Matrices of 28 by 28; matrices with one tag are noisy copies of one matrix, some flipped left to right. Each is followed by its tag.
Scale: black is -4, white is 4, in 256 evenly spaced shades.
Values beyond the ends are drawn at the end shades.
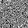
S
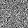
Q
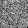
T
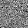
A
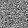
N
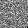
T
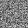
N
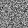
A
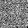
T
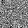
S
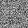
N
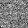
T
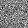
A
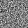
A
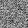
N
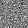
Q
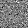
A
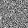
Q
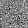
N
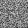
T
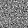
A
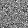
A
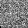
T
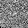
T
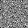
Q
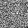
T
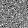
Q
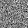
A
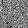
S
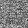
N
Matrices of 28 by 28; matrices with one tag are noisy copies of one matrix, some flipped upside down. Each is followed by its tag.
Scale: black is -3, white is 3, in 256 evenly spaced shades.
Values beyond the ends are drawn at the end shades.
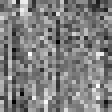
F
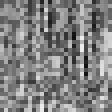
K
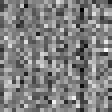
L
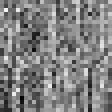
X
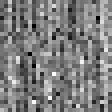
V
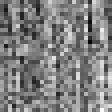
X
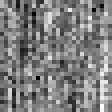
V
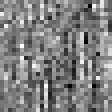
K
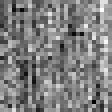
V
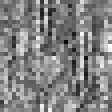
K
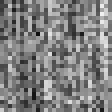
V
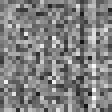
L
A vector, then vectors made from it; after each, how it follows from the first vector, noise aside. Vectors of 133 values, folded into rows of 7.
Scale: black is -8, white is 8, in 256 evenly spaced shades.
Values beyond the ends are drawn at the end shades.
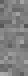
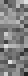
reversed, scaled up.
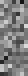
negated, scaled up.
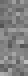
copied.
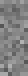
sign-scrambled.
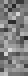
wrapped around, negated, scaled up.
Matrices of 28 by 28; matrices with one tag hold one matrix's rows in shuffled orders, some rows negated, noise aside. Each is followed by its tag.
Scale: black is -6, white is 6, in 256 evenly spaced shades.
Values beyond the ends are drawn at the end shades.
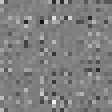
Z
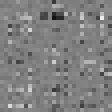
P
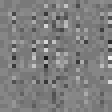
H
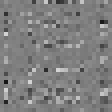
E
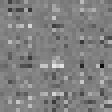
P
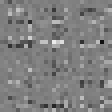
P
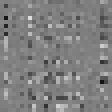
E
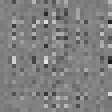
H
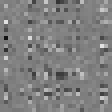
E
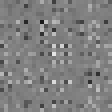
Z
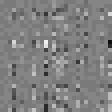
H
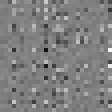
H
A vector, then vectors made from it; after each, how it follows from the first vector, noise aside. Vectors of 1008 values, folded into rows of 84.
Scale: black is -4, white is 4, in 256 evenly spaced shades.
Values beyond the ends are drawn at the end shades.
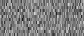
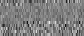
reversed, partly zeroed.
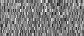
wrapped around, negated.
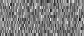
wrapped around, negated.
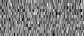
copied.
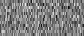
wrapped around, negated.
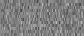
wrapped around, negated, shrunk.
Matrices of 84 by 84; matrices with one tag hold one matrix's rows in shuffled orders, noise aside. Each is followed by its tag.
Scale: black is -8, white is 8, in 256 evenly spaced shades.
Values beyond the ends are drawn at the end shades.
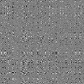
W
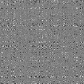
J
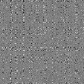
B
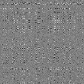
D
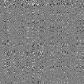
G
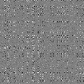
G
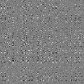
W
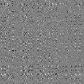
W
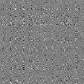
B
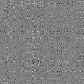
G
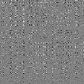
B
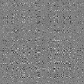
D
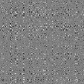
B
